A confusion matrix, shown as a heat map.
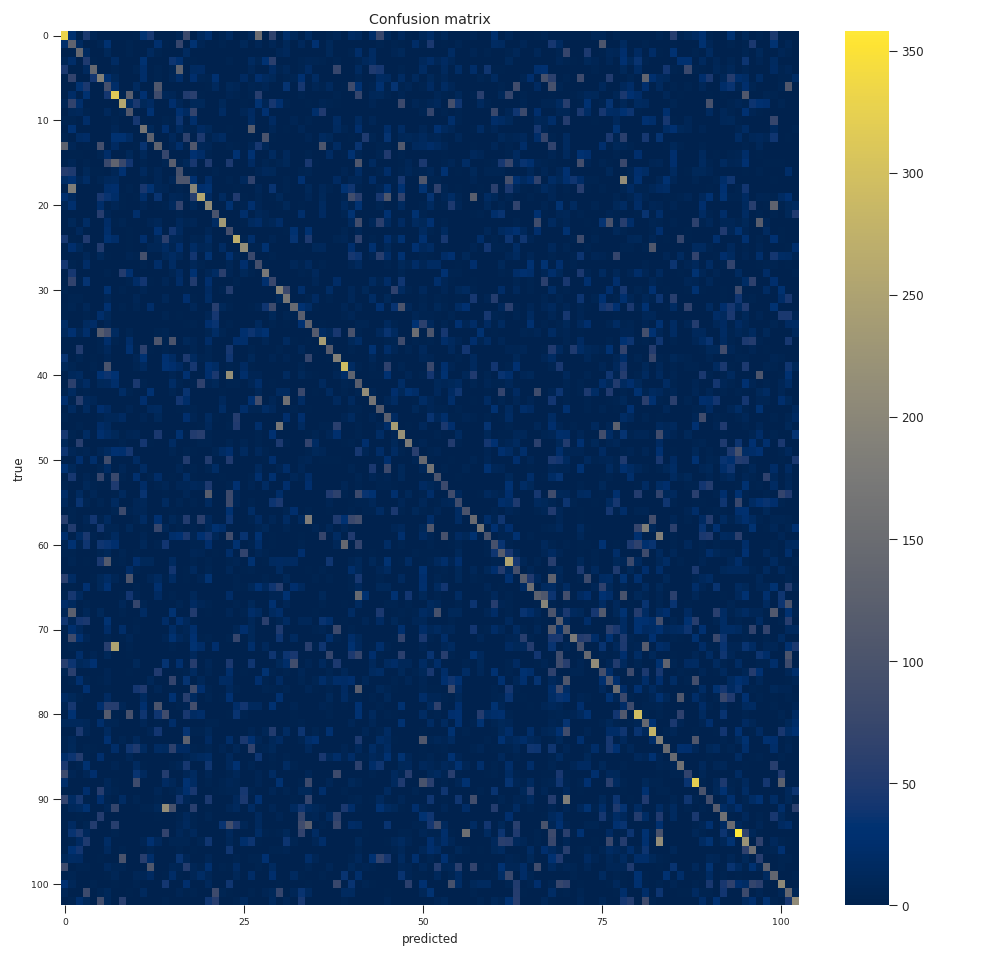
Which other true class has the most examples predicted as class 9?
7
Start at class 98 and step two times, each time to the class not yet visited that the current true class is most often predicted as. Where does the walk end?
28
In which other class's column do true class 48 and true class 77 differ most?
41
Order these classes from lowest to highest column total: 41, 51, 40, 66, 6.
66, 40, 51, 6, 41
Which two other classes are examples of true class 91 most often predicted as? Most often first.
14, 15
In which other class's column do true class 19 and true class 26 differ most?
57
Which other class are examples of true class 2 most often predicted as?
70
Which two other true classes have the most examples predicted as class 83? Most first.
95, 59
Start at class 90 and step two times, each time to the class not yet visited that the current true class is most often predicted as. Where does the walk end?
68
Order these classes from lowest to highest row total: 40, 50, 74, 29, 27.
27, 29, 50, 40, 74
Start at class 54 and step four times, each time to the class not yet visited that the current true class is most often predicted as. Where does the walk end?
6
